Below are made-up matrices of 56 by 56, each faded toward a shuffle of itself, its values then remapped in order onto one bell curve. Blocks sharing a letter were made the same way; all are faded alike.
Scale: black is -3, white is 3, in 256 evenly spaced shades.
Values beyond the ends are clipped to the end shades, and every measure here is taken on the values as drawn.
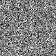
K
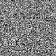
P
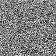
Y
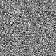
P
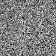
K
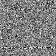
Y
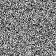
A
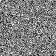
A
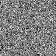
Y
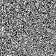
K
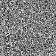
K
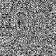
P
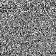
Y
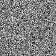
K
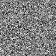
Y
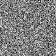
K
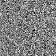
K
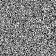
A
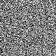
A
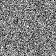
A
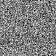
K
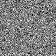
Y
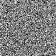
K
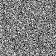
A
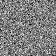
A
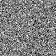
A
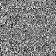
P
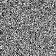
K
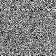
Y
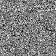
Y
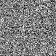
Y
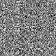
P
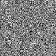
P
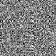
P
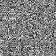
P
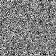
Y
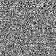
Y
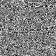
Y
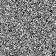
A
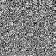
P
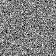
K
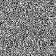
P
